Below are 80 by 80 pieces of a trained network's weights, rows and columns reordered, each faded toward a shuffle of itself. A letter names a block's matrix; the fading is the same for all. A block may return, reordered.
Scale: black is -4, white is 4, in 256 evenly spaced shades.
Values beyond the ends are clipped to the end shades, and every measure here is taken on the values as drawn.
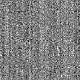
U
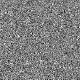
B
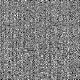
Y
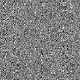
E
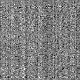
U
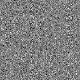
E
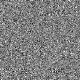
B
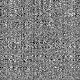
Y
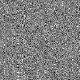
E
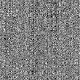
Y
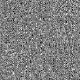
E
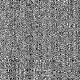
Y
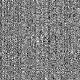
U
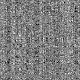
U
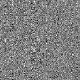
E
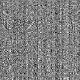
U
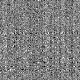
Y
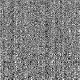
Y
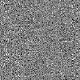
E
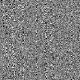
E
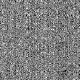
Y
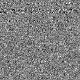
B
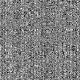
U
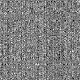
U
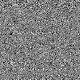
B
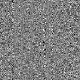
E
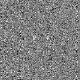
E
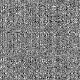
U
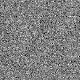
B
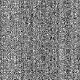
U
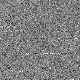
B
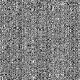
U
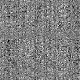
Y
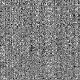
Y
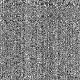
Y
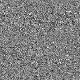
B
